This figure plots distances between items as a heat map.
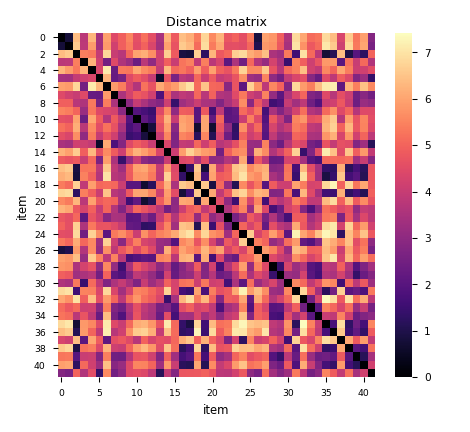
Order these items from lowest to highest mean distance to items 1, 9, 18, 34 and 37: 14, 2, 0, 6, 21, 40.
0, 21, 6, 40, 14, 2
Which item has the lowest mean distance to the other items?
29
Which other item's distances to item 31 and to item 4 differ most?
35
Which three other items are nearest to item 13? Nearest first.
5, 41, 7
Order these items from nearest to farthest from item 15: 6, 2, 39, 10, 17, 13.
13, 39, 10, 17, 2, 6
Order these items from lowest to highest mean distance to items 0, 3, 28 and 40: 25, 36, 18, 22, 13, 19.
13, 22, 19, 36, 25, 18
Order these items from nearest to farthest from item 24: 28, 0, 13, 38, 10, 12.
10, 0, 12, 13, 28, 38
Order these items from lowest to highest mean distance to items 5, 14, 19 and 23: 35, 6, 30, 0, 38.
30, 38, 35, 0, 6
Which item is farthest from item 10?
36
